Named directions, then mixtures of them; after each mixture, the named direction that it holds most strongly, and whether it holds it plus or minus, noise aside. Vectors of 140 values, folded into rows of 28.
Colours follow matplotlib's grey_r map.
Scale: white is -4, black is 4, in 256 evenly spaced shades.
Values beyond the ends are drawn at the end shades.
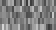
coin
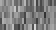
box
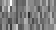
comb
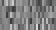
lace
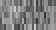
box, plus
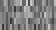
coin, minus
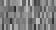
lace, plus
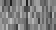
comb, minus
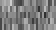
comb, plus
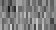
comb, minus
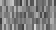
box, plus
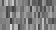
lace, plus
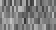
box, plus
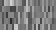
lace, plus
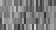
box, plus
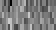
comb, minus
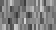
box, minus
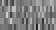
lace, minus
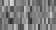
lace, plus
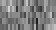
comb, plus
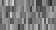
lace, plus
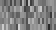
coin, plus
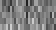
comb, minus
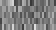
box, plus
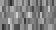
coin, minus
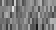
lace, minus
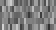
coin, plus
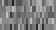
lace, minus
